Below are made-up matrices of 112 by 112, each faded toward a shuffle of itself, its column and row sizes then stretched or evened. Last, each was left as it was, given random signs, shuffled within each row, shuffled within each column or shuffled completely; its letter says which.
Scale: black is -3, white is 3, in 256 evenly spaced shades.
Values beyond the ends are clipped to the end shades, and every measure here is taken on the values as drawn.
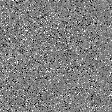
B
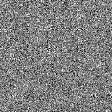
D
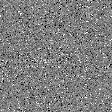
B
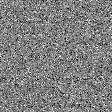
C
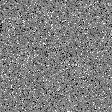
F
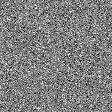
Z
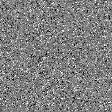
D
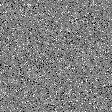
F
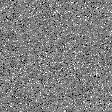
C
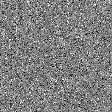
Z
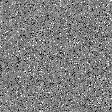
Z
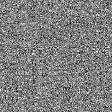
D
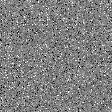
Z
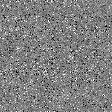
B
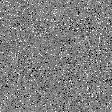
B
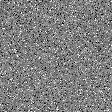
F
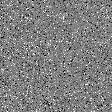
Z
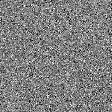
D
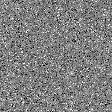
C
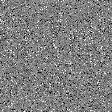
B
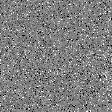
B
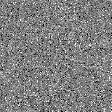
D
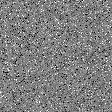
F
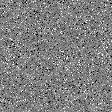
C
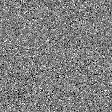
C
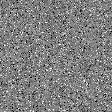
Z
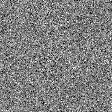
Z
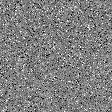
F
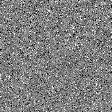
Z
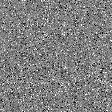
B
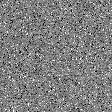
F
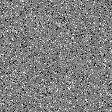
Z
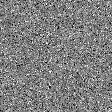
F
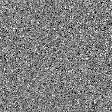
B
